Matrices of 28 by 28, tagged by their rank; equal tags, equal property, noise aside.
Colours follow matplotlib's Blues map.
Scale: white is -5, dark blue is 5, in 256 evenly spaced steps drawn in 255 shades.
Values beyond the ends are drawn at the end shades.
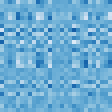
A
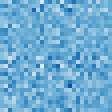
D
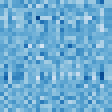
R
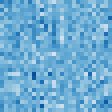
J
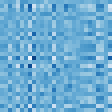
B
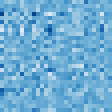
R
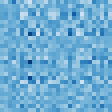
R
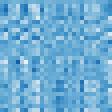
A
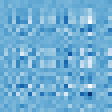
A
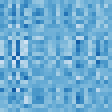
A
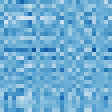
R
